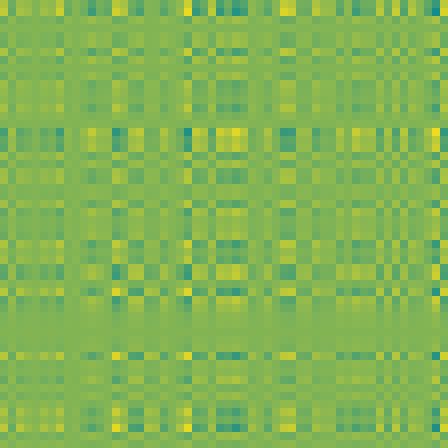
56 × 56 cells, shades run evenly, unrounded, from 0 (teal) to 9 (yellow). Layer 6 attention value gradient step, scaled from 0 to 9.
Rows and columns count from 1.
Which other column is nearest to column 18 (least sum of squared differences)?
45
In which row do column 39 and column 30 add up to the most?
17
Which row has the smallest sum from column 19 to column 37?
2
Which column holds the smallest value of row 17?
24
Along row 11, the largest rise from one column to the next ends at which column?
56
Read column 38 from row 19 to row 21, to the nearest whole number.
5 4 5
